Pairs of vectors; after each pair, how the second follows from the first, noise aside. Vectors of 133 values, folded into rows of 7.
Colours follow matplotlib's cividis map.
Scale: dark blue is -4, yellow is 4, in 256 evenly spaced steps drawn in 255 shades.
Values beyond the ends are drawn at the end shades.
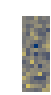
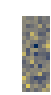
copied.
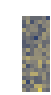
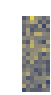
reversed.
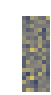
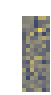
reversed.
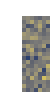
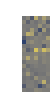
reversed, negated, partly zeroed.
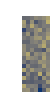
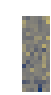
partly zeroed.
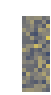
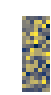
negated, scaled up.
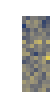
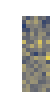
copied.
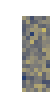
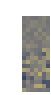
partly zeroed.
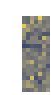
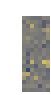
reversed, negated, partly zeroed.
